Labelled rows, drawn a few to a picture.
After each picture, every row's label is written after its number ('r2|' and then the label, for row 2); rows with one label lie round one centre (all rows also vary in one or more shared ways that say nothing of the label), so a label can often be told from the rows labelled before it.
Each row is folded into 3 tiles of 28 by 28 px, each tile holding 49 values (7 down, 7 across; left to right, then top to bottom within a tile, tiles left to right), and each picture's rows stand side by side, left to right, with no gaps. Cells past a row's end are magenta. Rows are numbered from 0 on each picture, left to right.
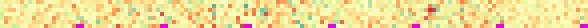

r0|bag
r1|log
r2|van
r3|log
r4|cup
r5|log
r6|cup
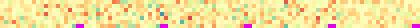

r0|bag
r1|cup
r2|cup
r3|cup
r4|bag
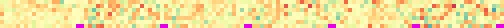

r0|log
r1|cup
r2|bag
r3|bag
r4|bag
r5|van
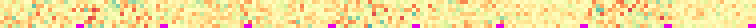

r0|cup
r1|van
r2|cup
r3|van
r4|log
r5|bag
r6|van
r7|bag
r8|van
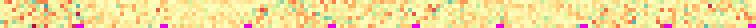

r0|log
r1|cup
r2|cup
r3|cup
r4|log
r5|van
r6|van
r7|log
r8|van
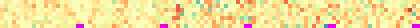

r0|bag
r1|log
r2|log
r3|cup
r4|cup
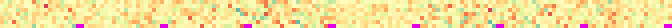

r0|bag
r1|log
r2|cup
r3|log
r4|van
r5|bag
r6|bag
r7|cup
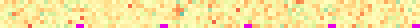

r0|cup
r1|bag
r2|log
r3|van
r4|log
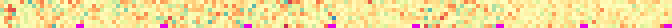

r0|log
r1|cup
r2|bag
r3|bag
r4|log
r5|cup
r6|van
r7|log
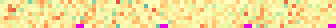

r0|van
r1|log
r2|log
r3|log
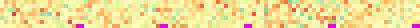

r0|log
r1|cup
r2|bag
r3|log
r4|bag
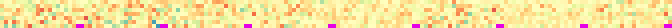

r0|van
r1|bag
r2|bag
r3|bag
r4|van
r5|bag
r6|van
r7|van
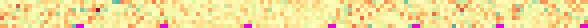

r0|van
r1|van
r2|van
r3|bag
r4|bag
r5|van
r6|bag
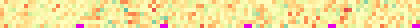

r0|cup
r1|bag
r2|cup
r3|bag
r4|van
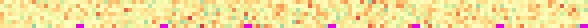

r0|log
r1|log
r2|cup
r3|cup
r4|bag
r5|log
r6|bag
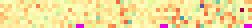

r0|van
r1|log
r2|cup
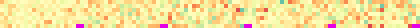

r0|log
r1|log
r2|log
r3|bag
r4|bag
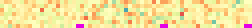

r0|bag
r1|cup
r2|log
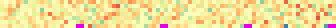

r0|cup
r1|bag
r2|cup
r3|bag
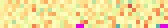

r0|log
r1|cup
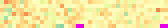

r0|cup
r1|cup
